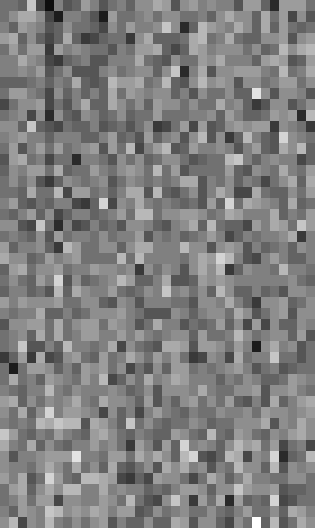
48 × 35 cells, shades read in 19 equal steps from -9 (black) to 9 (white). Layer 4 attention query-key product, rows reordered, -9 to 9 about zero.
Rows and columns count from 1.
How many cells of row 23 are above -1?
24
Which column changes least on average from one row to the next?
11
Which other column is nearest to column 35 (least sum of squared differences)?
22
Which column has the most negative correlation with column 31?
32
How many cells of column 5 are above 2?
5
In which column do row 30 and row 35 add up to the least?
30
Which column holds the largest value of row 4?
23
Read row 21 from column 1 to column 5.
1 1 -3 -4 5
